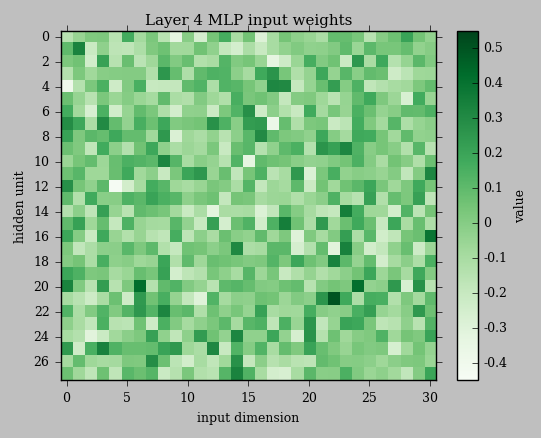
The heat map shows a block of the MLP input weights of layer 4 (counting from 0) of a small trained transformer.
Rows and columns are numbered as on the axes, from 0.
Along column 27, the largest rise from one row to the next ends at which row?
15
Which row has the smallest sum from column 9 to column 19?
14
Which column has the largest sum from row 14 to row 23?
23
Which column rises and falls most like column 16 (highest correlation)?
4
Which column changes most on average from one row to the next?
22
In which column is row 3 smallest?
27
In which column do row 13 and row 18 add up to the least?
26
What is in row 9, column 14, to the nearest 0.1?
0.1
